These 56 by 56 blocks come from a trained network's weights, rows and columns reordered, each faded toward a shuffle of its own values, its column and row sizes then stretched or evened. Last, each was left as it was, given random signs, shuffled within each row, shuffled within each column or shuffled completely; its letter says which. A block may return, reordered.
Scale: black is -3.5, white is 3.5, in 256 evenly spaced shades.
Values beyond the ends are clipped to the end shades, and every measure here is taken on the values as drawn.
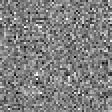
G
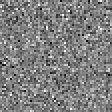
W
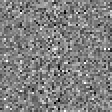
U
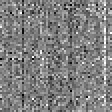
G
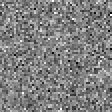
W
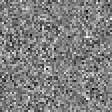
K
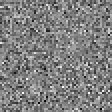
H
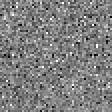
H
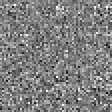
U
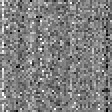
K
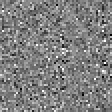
K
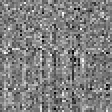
G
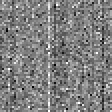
K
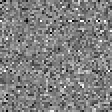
U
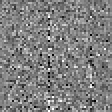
U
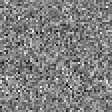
U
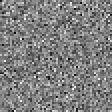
W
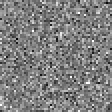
K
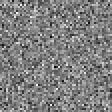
H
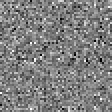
U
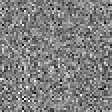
G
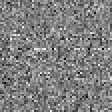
H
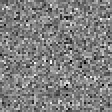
U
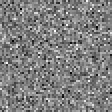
W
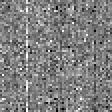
G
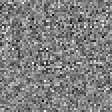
H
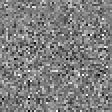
U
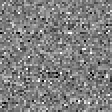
H
